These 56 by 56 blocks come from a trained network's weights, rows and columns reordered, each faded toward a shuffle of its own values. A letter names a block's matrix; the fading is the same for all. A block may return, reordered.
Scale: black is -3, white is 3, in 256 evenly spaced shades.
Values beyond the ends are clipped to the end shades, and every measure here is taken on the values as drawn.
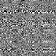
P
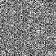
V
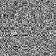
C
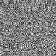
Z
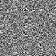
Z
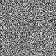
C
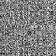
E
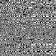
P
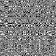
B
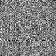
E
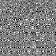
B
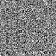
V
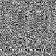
C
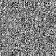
V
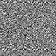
C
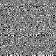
P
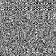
C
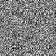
E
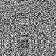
C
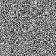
Z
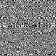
P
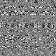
P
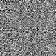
V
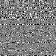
P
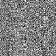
V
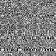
C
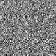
Z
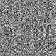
V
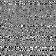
P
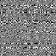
B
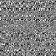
B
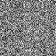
E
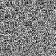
Z
